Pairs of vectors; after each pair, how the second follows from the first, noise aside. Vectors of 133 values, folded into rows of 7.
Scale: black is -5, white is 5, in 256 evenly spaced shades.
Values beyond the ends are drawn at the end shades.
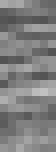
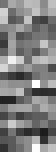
reversed, scaled up.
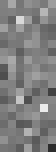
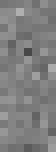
wrapped around, shrunk.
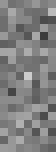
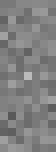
reversed, shrunk.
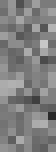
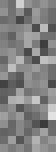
negated.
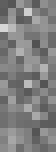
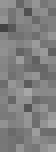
negated, shrunk.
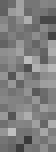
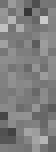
reversed, partly zeroed.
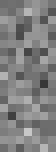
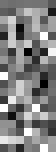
scaled up.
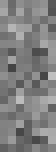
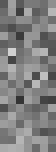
negated.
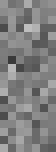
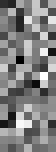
reversed, scaled up.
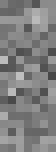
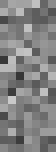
negated.
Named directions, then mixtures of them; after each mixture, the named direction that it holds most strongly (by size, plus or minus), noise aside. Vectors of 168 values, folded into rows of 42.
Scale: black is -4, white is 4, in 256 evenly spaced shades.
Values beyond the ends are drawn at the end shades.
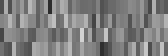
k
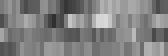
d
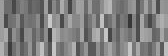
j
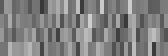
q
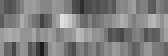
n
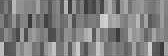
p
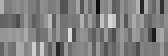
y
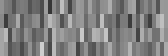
j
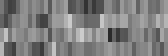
n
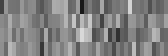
q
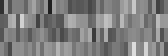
k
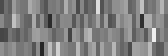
y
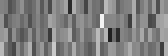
j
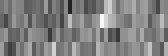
p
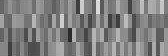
q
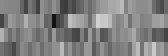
d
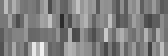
n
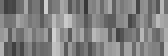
j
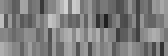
d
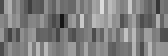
d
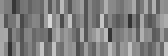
j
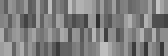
k
